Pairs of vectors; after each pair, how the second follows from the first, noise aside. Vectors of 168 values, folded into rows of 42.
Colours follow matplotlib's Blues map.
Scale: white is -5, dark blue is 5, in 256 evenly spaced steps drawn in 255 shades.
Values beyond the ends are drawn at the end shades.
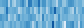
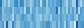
shuffled.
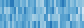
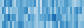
wrapped around.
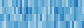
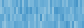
shrunk.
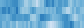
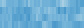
wrapped around, shrunk.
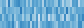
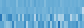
wrapped around, partly zeroed.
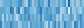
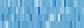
wrapped around, partly zeroed.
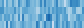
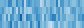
shuffled.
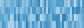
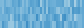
shrunk.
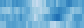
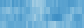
shrunk.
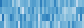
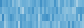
shrunk.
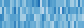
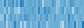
wrapped around, partly zeroed.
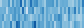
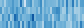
wrapped around.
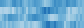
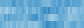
shrunk.
